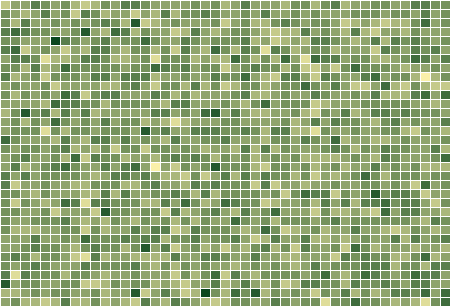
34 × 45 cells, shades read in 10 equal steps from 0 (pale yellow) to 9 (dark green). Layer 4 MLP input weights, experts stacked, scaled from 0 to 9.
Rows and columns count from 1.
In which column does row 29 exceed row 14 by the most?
18
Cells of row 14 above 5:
6
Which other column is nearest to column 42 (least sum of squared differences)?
33
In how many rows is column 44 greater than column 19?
12
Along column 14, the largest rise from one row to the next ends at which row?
3
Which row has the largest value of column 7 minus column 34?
8
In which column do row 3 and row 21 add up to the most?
43
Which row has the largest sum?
5
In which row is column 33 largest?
31
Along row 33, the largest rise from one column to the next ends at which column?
21
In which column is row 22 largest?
38
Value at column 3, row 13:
8
